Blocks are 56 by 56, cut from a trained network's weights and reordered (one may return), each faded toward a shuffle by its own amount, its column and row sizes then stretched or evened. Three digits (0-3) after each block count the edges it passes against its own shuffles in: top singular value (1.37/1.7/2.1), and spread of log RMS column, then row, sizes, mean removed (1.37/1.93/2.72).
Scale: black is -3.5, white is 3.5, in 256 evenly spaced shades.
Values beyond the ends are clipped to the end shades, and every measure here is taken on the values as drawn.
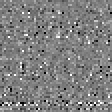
1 0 2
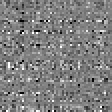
1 2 3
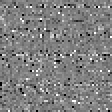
1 0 2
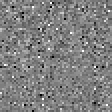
0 1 1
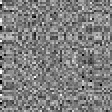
3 1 0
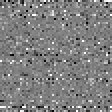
1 0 3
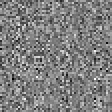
2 2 0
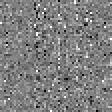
0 2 0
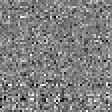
2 1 2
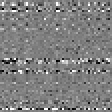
3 1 3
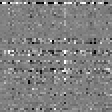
2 1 3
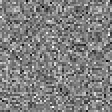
2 0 0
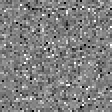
1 1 0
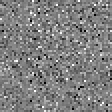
1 1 0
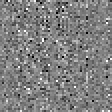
0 2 1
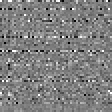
2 0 3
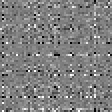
2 2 3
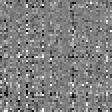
1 3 2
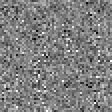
0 2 0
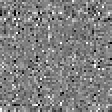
2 2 1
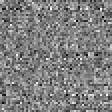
1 0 2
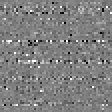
1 0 3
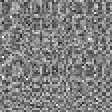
3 0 0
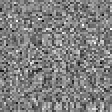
3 0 1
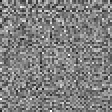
3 0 1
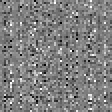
1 3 1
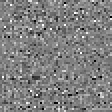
0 1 2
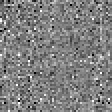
0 2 1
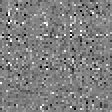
1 2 1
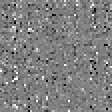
0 2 1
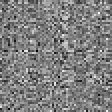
2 1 1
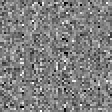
0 2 1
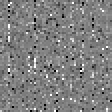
0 2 0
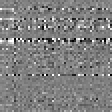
2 1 3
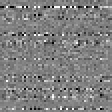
3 1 3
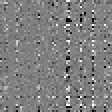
3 3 1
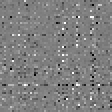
1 2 2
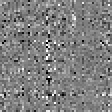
1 3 2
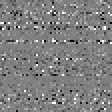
1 1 3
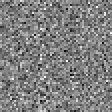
2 1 0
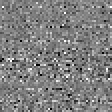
0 0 3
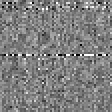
3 0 2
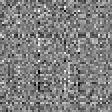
3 1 2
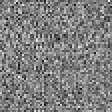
2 1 0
